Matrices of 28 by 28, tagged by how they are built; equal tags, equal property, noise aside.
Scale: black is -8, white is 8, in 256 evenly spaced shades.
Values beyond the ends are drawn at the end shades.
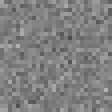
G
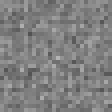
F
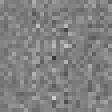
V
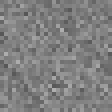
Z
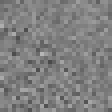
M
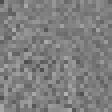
M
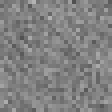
Z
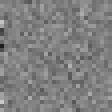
V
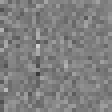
V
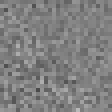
M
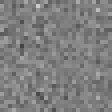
V
